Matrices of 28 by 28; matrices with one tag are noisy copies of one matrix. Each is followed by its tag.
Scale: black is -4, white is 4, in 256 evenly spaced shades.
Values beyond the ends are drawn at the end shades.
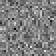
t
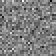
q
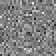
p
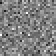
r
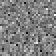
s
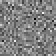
p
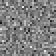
t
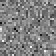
t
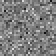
q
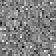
t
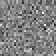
p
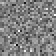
s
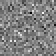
p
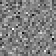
r
